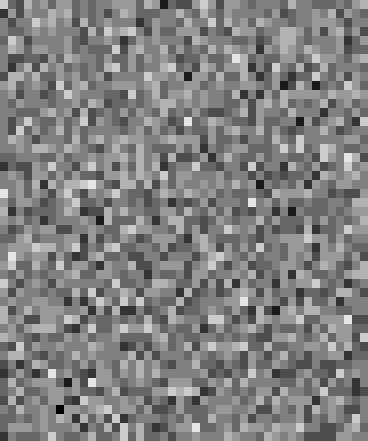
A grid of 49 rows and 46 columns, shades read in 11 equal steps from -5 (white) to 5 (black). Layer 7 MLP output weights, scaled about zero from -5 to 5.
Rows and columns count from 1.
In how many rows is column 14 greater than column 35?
18
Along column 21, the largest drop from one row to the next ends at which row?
20
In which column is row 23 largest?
22
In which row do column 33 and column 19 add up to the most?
31
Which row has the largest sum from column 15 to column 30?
23
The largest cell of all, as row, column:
46, 8
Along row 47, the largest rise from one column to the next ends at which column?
16
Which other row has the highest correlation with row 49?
19
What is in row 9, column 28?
-2
